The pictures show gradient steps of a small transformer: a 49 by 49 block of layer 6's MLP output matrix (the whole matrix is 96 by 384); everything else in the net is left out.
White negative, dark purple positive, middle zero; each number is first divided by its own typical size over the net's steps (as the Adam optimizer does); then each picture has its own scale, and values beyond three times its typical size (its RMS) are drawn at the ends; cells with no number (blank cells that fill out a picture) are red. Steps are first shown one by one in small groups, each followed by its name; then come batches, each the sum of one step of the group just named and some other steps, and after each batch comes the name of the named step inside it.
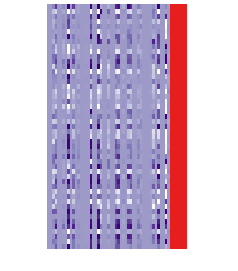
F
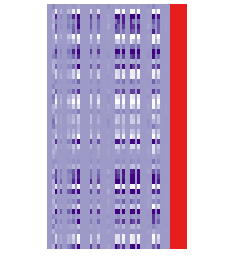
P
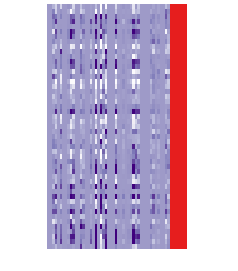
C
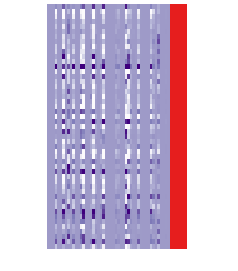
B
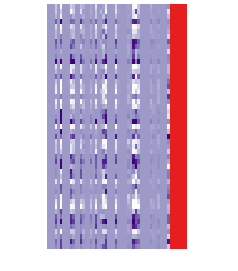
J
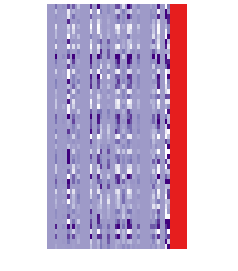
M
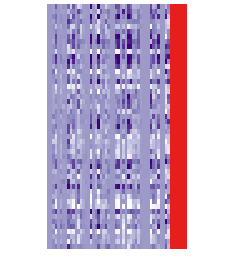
F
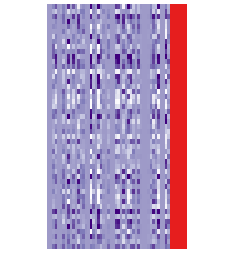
M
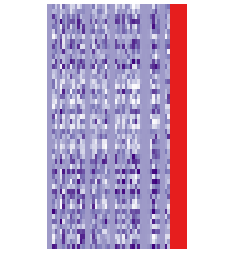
J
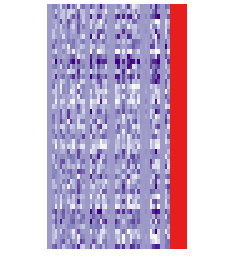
J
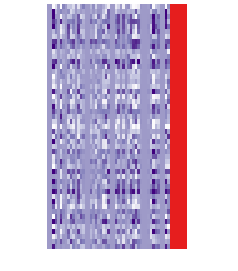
J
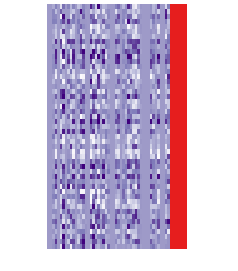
M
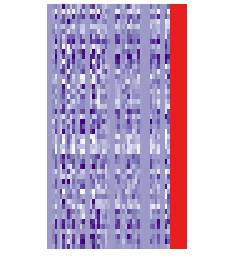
F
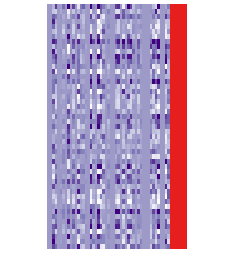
F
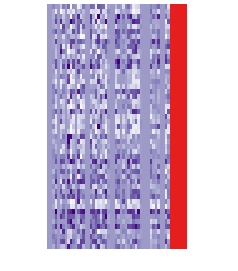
F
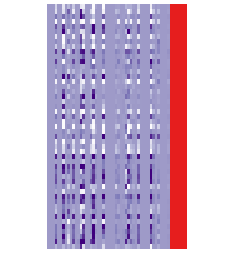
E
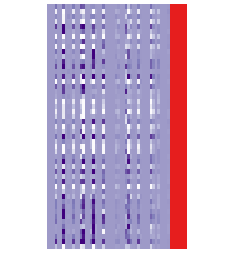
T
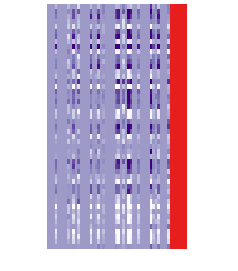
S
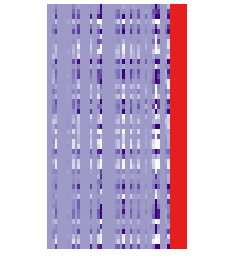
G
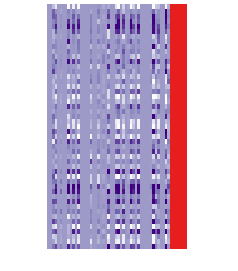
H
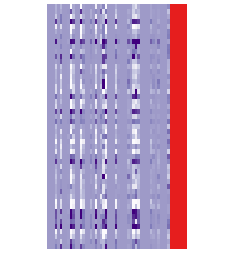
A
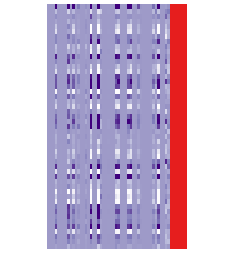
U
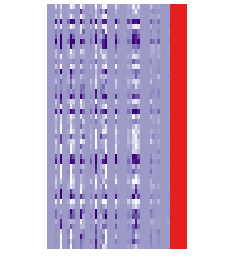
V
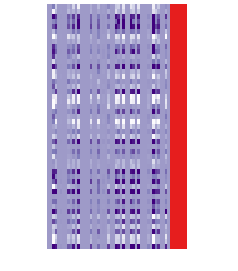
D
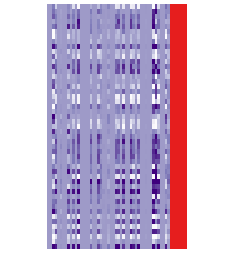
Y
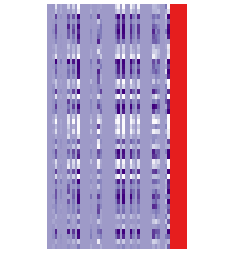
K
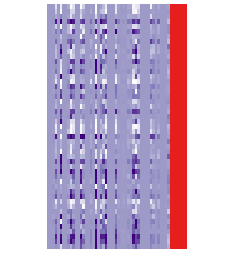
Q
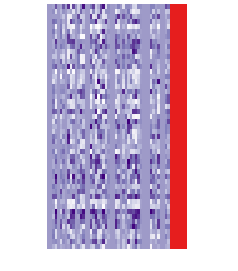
A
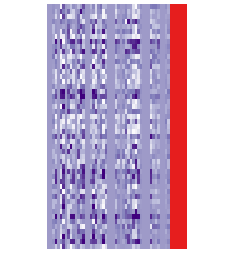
E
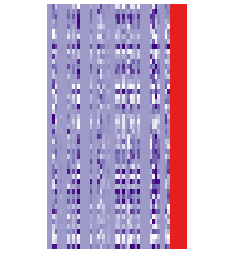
Y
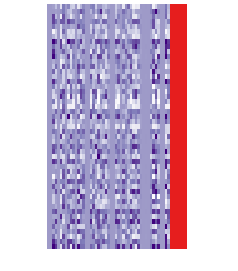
Y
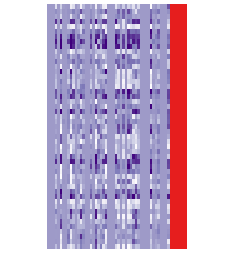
V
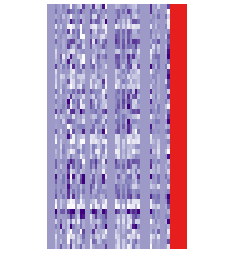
A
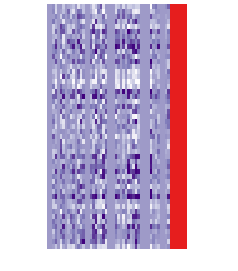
E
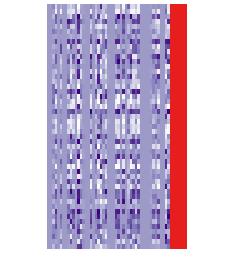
K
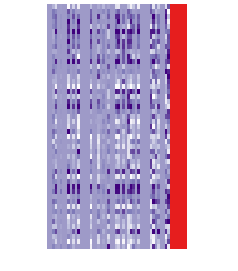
H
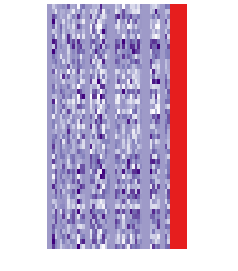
E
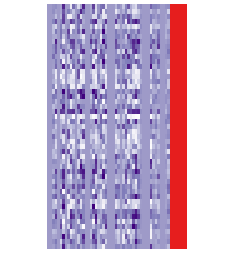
A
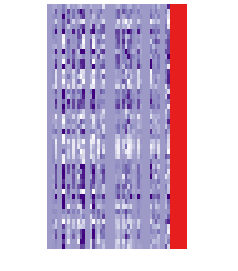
E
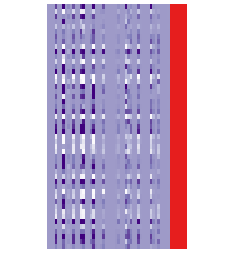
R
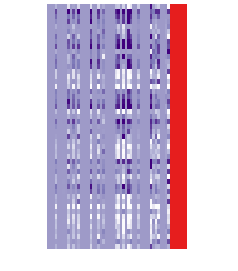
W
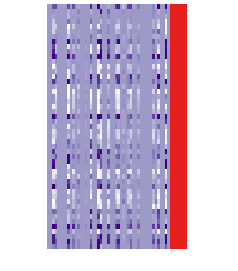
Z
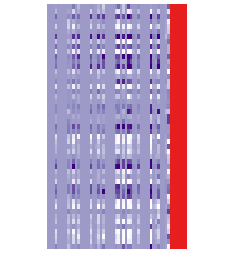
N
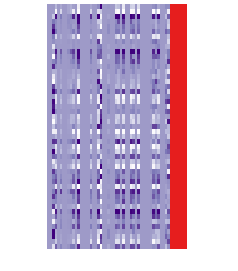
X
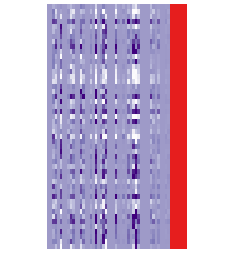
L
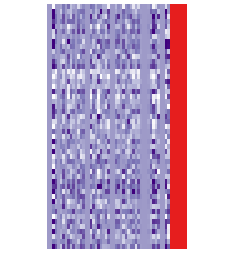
Z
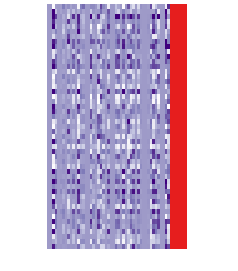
X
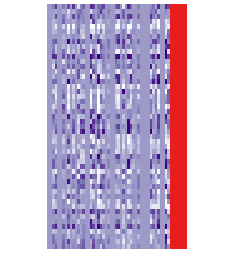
Z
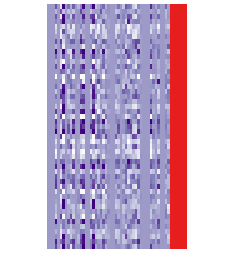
R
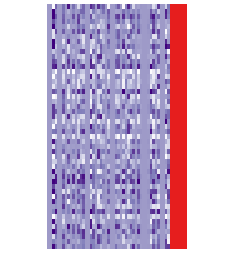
Z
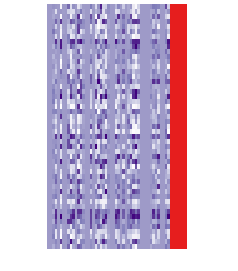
X
